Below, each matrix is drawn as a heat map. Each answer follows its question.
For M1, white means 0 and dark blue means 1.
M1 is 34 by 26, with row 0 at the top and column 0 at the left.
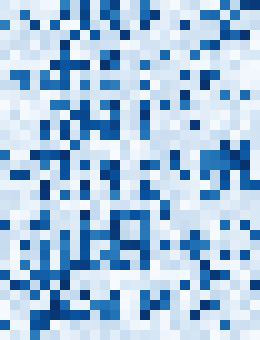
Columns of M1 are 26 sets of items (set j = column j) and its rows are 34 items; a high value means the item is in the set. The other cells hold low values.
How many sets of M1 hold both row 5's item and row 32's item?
0
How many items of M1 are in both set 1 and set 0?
0
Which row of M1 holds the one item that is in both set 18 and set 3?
2
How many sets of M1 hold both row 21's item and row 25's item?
4
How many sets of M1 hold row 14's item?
3
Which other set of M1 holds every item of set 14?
11
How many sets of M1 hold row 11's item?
4
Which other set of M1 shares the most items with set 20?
6
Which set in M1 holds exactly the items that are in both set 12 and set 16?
13
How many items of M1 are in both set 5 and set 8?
6
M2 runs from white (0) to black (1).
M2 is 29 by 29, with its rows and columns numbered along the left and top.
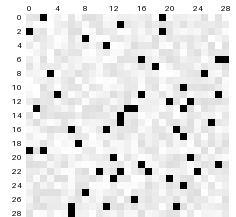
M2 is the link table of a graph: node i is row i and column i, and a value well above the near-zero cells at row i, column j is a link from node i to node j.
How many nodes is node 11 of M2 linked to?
3
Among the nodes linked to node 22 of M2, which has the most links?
node 13
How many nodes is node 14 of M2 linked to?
1
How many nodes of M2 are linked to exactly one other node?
12
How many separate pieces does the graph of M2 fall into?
8
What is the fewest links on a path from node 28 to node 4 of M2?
4
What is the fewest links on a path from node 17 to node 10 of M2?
2
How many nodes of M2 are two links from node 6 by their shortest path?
2
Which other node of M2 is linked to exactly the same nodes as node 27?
node 16
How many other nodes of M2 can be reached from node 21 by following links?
6
